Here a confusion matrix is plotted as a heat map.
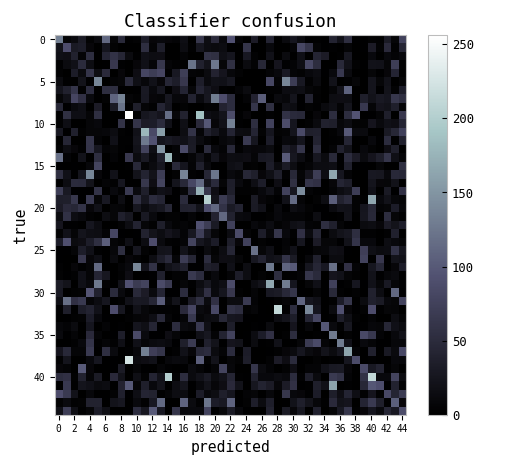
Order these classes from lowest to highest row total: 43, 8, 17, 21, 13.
21, 8, 13, 17, 43
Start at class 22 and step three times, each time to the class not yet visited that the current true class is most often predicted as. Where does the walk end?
1
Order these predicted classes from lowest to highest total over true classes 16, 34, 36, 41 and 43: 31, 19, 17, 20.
31, 17, 20, 19
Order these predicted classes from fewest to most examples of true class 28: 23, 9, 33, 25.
25, 9, 23, 33
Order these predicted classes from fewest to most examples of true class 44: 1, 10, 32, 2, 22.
32, 2, 22, 10, 1
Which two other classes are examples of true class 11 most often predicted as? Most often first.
13, 37
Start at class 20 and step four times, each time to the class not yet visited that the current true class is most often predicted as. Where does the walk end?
0
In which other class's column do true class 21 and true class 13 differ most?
16
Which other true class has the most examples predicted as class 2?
7
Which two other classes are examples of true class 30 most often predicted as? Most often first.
43, 4
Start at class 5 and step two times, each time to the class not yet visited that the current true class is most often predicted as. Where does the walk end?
27
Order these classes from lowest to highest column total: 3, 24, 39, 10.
24, 39, 3, 10
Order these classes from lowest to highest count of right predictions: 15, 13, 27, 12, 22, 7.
15, 22, 12, 7, 27, 13
